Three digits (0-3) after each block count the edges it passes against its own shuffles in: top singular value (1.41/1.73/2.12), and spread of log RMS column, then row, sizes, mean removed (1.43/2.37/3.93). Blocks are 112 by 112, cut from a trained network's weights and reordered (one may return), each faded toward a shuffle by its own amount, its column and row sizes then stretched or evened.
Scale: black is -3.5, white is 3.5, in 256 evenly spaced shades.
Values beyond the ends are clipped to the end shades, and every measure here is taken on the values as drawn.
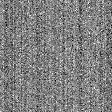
2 1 0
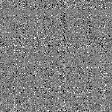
0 2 2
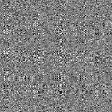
3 2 2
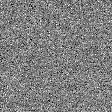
0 0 0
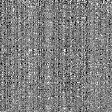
3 1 2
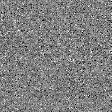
0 1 1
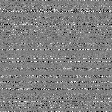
0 0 3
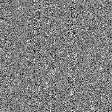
1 2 0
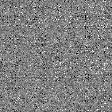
0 1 1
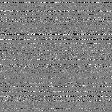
1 0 3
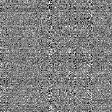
2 2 0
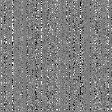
1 3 1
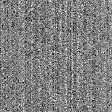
2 1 0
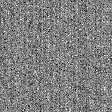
1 0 0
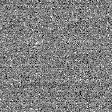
1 1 0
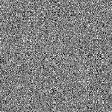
2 1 1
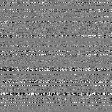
2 1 3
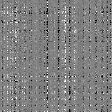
3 3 2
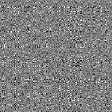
3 2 2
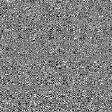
2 1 2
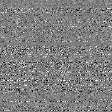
0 1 3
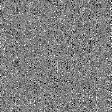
0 2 0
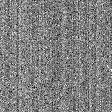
2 0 0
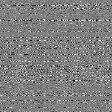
1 0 3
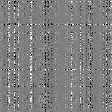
3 3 2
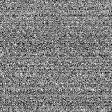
2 0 1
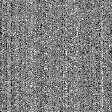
2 1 1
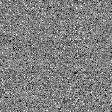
0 1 0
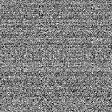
2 1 0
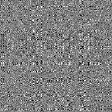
3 2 2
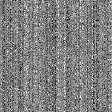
3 2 0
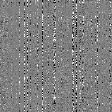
1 3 1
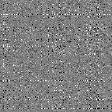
0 2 2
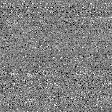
0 0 2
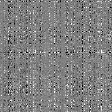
2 3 2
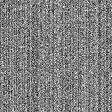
3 0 0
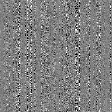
2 3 0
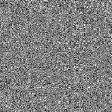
2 1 1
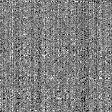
3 1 2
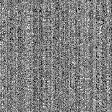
3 1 1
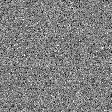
0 0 0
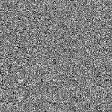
2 1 1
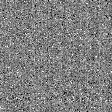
0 0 1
